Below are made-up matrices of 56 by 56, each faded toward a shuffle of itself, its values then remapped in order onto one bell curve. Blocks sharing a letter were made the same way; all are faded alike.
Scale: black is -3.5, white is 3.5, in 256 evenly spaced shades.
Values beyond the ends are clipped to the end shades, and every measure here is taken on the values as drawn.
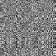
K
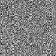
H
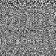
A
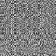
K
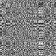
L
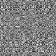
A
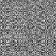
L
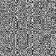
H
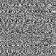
A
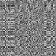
L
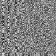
H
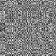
L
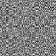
L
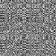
K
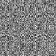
K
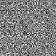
A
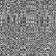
L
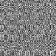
K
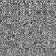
A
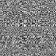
A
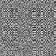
L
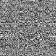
A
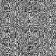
H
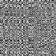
L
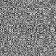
A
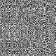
H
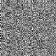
H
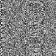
H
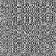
L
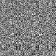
H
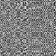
K
